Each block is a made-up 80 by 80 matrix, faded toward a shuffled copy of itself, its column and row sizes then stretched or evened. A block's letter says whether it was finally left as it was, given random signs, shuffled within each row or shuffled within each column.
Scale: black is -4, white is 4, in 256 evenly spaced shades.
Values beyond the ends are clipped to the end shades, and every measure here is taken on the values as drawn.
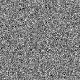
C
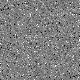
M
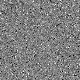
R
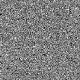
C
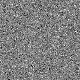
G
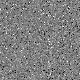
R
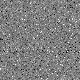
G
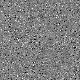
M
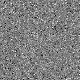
C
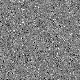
R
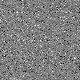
G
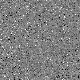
R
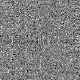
C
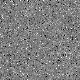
M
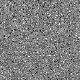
C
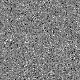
R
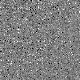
M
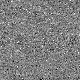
G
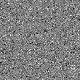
C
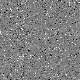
M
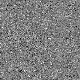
M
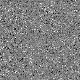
M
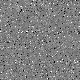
G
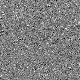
G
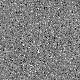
R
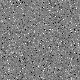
R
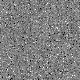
R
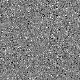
R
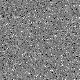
R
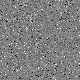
G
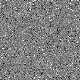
C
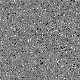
C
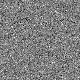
G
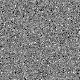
M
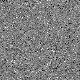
M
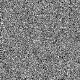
M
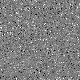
G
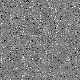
C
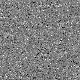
G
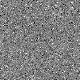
C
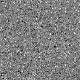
C
